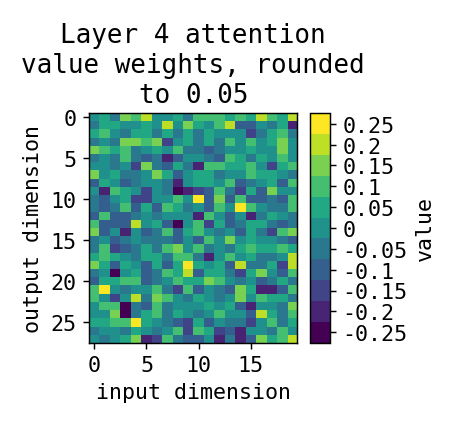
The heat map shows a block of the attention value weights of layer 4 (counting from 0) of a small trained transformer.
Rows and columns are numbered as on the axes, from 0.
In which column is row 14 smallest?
3
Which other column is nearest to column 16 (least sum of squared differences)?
17
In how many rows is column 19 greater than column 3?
16
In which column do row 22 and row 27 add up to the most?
4
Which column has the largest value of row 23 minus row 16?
2
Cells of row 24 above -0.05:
14
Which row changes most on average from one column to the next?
18
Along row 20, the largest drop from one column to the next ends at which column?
5
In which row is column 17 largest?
9
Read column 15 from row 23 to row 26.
-0.2 -0.1 -0.15 0
